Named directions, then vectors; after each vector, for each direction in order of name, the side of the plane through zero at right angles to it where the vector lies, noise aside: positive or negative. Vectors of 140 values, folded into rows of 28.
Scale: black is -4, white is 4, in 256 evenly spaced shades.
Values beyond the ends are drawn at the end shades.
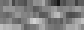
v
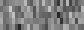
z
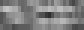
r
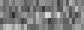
negative, positive, negative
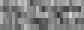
negative, negative, positive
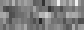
negative, negative, negative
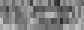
negative, positive, positive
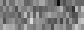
negative, positive, positive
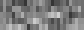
negative, positive, negative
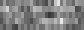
positive, negative, negative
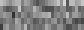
negative, negative, negative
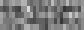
negative, negative, positive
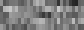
positive, positive, positive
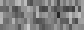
negative, negative, positive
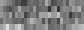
negative, positive, negative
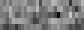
positive, negative, positive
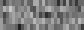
positive, positive, positive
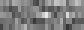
negative, negative, negative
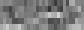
negative, positive, negative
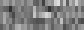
negative, negative, negative
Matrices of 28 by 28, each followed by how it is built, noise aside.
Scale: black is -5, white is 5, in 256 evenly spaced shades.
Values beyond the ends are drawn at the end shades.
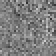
upper triangular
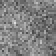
smooth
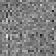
low rank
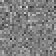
low rank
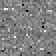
sparse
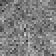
smooth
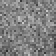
smooth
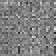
low rank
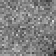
smooth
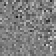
upper triangular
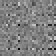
low rank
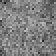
smooth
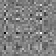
low rank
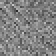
Toeplitz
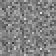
repeating rows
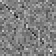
diagonal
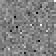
sparse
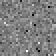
sparse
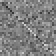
diagonal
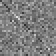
diagonal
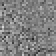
lower triangular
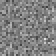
repeating rows
